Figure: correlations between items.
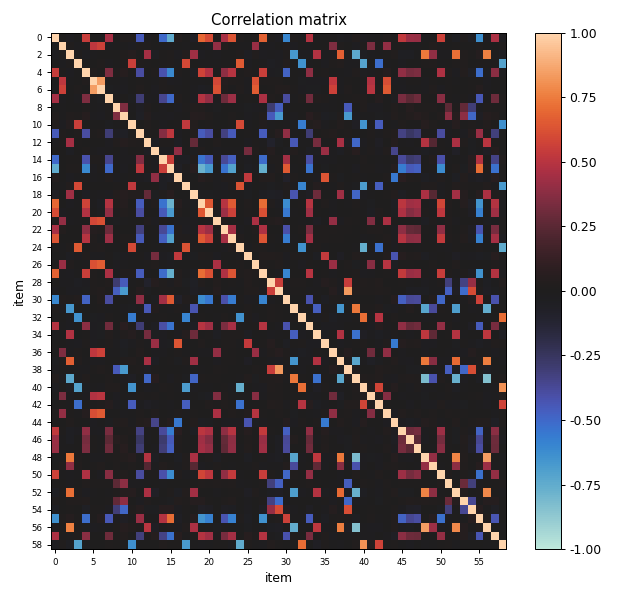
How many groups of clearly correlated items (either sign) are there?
6
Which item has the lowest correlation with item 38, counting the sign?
9
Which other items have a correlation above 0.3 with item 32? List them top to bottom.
40, 42, 58
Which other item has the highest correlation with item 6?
5
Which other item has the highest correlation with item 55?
15
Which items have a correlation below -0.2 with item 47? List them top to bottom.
11, 14, 15, 30, 55
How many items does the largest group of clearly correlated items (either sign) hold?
19
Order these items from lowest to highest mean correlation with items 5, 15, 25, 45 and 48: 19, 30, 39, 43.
39, 19, 30, 43
